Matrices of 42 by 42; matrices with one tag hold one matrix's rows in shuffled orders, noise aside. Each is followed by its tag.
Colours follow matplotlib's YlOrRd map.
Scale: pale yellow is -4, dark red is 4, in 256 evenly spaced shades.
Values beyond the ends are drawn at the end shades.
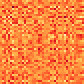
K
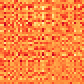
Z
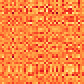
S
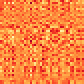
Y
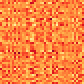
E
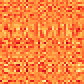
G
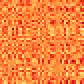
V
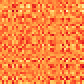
V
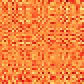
V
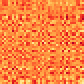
V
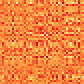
S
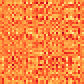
S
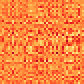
S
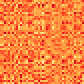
Z
